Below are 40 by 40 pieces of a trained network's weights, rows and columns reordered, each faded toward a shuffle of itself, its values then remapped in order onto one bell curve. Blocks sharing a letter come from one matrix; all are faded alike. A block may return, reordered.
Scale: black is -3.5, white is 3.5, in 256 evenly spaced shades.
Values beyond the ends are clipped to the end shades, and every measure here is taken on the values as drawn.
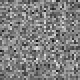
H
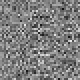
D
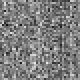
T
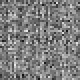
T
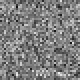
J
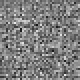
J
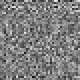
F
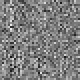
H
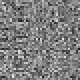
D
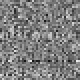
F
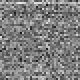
J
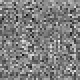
J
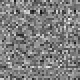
F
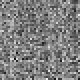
T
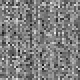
T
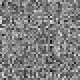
H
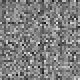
T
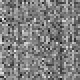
T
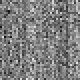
T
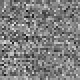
J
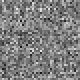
J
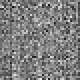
T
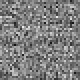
J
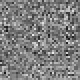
J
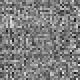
J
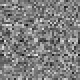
F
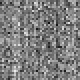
T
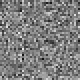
D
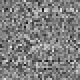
F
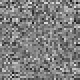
D
